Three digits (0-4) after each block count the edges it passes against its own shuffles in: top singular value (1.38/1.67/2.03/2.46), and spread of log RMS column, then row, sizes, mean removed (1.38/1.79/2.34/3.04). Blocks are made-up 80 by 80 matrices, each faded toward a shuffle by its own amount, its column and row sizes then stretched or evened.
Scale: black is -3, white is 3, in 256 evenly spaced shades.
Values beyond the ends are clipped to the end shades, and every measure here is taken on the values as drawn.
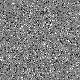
1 0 0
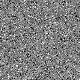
0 0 1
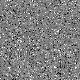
1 1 1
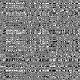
4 1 4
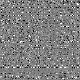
3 2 4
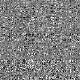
1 3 4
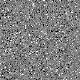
0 2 1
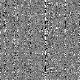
2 4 1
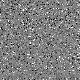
0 0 2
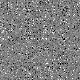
1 2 1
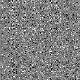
2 3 2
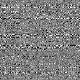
3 0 4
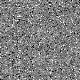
1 1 0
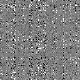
0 4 3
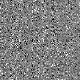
2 3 1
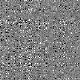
2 3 3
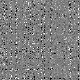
0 4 2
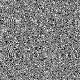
2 0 0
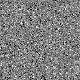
0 1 1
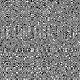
4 1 2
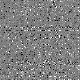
2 2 3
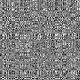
4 1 3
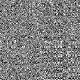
3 1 2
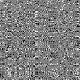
4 1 2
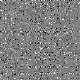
3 2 3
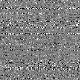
2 1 4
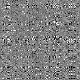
3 3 3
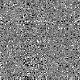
2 2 3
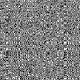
4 2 2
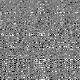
3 0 4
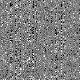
2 4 0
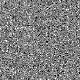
2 1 0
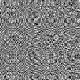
4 0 0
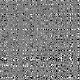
2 4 4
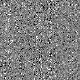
1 3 1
